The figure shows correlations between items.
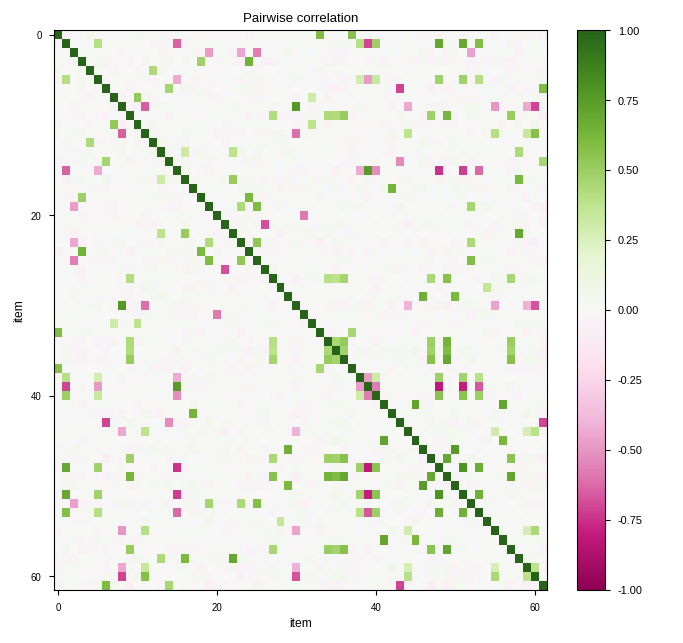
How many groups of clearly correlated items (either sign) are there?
16
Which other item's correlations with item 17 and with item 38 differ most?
42
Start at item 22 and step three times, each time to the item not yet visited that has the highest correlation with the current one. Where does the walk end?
13
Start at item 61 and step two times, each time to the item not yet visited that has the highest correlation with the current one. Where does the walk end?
14
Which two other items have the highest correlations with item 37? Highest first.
0, 33
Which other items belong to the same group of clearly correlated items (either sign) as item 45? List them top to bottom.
41, 56
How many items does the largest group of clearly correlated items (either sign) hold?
9
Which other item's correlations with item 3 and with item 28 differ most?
24
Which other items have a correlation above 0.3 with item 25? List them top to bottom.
19, 23, 52
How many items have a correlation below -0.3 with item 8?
5
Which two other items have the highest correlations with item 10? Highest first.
7, 32
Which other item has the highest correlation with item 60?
11
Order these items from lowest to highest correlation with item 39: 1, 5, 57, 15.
1, 5, 57, 15
